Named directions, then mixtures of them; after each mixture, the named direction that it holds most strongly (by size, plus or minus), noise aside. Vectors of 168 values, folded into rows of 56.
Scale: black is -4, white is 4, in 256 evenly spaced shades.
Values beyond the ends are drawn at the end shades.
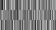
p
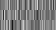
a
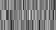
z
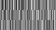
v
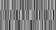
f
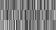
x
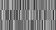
f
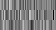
f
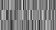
z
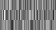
a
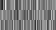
p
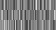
x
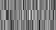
z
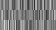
x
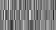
a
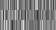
a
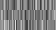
x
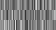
x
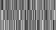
x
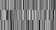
z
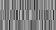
f
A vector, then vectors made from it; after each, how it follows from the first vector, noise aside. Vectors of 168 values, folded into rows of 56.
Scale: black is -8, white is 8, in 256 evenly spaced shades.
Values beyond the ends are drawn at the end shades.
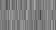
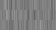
wrapped around, negated, shrunk.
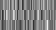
wrapped around, negated, scaled up.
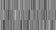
reversed, negated.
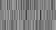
sign-scrambled.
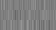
reversed, shrunk.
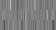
wrapped around, negated, partly zeroed.
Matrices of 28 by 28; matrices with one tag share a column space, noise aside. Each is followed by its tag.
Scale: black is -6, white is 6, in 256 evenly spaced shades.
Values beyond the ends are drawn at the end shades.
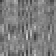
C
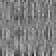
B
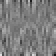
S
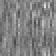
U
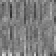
B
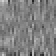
S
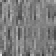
B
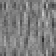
U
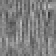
U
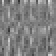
S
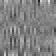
S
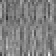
B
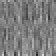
B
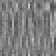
U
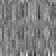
B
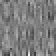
B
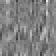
C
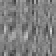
C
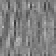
U
